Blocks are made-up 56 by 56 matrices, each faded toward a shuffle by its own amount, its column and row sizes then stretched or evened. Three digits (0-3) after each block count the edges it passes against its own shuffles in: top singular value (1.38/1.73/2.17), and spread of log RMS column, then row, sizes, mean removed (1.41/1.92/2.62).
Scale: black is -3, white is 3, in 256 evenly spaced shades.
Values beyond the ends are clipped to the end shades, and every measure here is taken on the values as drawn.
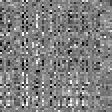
3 3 1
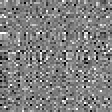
3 1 2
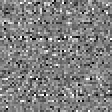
0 0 3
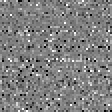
1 0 3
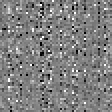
1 3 1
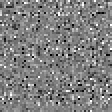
0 1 2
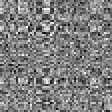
3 1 2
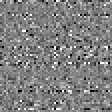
2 1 3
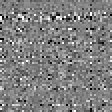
1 2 3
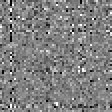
2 2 2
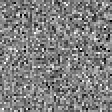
0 0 1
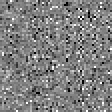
2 2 0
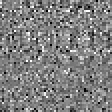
2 0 2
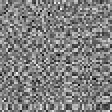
3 0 1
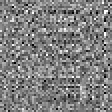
3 2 1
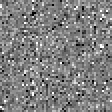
1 2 0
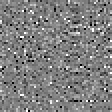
1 0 1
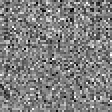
2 0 1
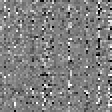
0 3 1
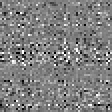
2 2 3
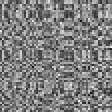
3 2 0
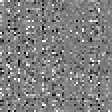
1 3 2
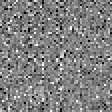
2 1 0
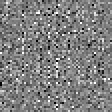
2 2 1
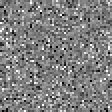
0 0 0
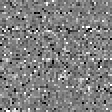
1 0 2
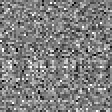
2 0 1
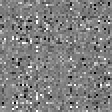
0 2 2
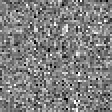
1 1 0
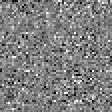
1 1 2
